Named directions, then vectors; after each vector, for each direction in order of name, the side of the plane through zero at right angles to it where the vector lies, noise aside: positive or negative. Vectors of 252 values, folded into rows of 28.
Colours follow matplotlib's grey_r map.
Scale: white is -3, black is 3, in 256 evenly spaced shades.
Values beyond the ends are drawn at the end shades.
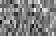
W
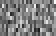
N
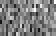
positive, positive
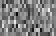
negative, positive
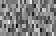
negative, positive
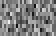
negative, positive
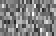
positive, negative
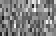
positive, positive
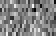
negative, negative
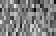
negative, negative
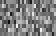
positive, negative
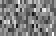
negative, positive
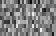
positive, negative
